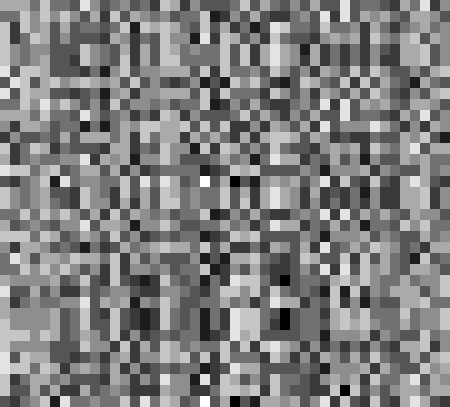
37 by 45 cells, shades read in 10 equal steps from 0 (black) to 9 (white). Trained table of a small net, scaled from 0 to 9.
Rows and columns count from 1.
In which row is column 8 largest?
24
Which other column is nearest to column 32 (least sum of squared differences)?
27
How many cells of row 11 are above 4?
18
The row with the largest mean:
7
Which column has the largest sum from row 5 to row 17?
17
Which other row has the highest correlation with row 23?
12
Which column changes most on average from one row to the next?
21
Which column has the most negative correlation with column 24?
15
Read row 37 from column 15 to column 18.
8 4 7 6
